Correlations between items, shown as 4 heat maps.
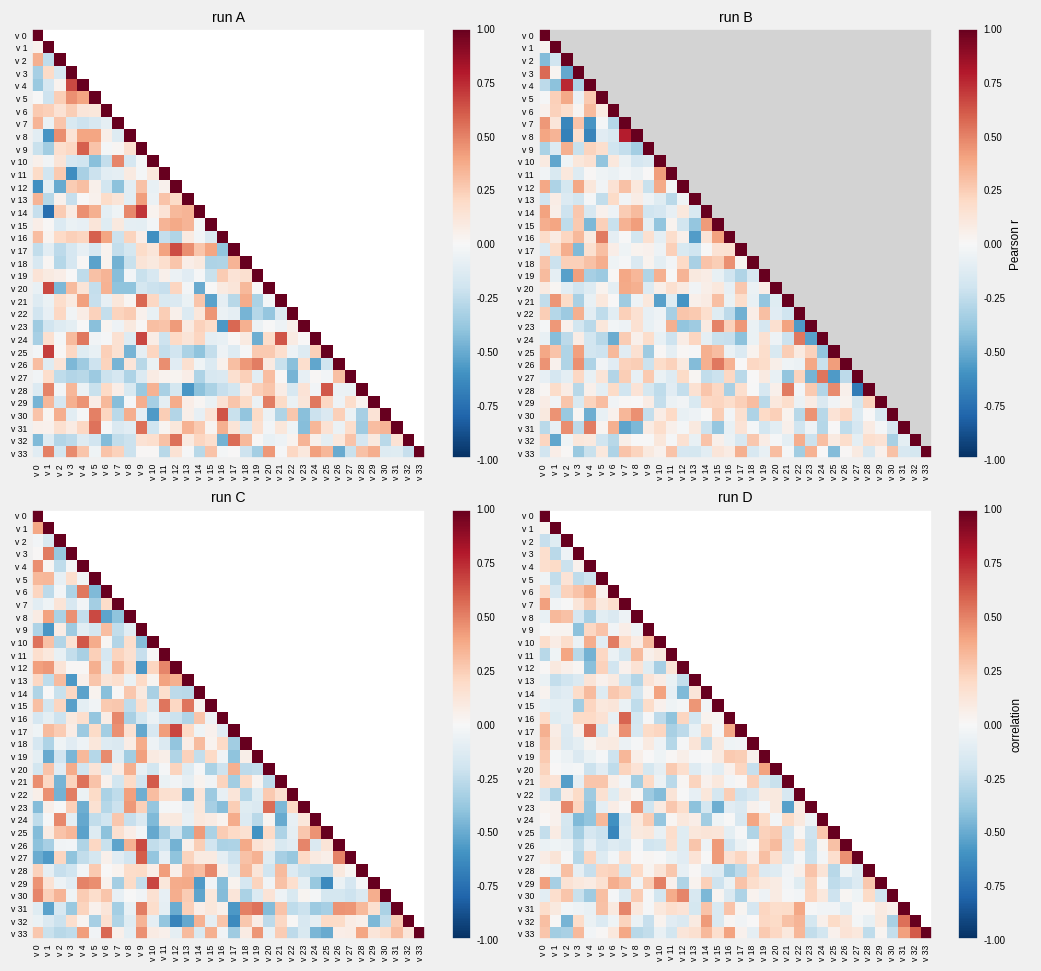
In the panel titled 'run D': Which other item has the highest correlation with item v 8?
v 23
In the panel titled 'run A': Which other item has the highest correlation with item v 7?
v 10
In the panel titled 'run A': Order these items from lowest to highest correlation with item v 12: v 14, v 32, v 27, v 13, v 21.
v 21, v 27, v 13, v 14, v 32
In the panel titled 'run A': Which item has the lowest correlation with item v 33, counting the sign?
v 26
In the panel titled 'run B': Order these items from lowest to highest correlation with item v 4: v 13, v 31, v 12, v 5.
v 13, v 12, v 5, v 31
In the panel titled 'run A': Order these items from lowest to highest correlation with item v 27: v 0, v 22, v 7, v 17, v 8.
v 22, v 8, v 7, v 0, v 17
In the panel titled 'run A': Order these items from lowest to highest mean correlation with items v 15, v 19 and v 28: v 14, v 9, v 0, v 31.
v 9, v 14, v 31, v 0
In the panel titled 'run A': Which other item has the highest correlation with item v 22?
v 15
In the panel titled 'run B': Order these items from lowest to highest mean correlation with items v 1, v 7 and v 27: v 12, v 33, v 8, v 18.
v 18, v 12, v 33, v 8
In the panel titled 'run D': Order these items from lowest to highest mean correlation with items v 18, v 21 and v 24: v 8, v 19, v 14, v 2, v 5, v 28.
v 2, v 14, v 8, v 19, v 28, v 5
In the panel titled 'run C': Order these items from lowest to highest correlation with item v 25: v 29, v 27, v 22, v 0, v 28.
v 29, v 0, v 28, v 22, v 27
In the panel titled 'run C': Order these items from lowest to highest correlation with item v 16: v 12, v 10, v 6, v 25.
v 12, v 10, v 6, v 25
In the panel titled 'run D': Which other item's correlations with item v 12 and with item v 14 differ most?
v 30
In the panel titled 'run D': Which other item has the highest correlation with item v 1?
v 8
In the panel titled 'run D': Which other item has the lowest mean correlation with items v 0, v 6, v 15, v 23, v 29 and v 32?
v 25
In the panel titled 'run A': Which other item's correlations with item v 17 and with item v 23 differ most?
v 31
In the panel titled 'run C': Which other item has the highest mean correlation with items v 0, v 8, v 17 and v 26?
v 5
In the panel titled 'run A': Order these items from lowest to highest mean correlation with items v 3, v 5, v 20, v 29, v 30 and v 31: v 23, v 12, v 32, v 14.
v 23, v 32, v 14, v 12
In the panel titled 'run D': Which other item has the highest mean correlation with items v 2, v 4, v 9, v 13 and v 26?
v 15
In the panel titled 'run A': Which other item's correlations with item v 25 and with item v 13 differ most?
v 28
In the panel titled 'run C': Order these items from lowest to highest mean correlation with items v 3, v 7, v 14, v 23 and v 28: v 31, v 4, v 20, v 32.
v 4, v 31, v 32, v 20
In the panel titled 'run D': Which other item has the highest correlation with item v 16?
v 7
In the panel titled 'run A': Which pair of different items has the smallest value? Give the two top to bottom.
v 1, v 14
